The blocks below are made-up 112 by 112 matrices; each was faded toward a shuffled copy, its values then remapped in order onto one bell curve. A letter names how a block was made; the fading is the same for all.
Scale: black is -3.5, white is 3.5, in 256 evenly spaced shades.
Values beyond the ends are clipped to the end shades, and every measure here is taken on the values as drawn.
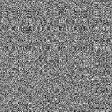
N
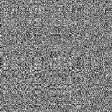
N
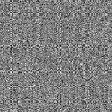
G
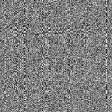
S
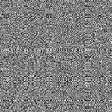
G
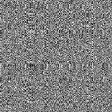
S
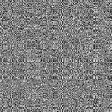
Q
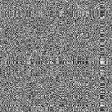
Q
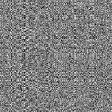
Q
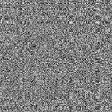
N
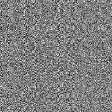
S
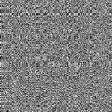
Q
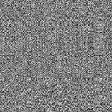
N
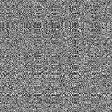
G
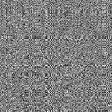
Q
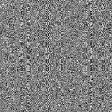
S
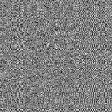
Q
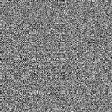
N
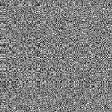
G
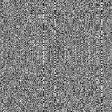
S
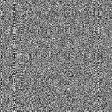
S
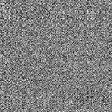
N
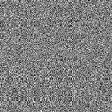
N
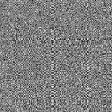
Q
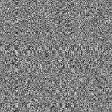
G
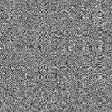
G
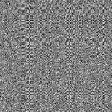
Q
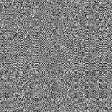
G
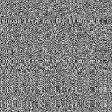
Q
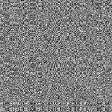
Q
